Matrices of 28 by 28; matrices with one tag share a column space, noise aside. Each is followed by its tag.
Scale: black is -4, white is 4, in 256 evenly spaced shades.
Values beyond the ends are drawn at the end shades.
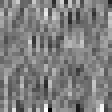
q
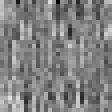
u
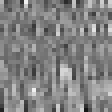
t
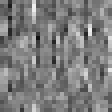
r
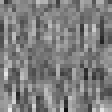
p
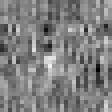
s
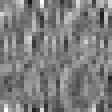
q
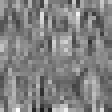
q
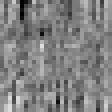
u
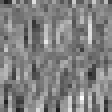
p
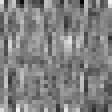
q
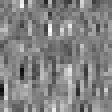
t
